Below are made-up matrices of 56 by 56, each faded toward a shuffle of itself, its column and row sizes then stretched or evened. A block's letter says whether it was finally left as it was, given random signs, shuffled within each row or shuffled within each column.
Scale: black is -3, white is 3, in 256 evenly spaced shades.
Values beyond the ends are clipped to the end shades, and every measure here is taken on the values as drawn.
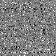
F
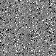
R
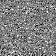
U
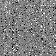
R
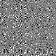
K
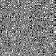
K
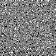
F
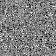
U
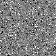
R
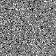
U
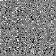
K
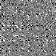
K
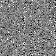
R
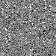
R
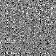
F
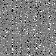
R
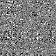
F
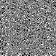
F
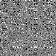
K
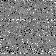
U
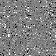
K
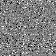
U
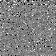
U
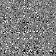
F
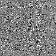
F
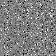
R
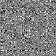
K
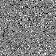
U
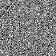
R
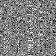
K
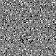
K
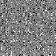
K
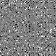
K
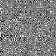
K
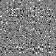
K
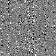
R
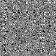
F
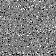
U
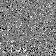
U
